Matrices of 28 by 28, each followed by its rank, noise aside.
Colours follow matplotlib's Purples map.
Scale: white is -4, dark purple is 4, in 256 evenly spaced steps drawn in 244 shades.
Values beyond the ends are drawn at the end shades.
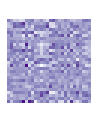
four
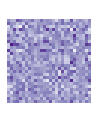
eight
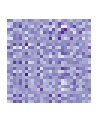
three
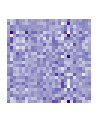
three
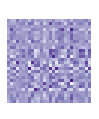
three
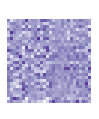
six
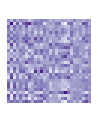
three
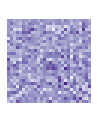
eight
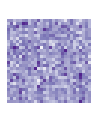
eight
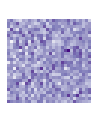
eight
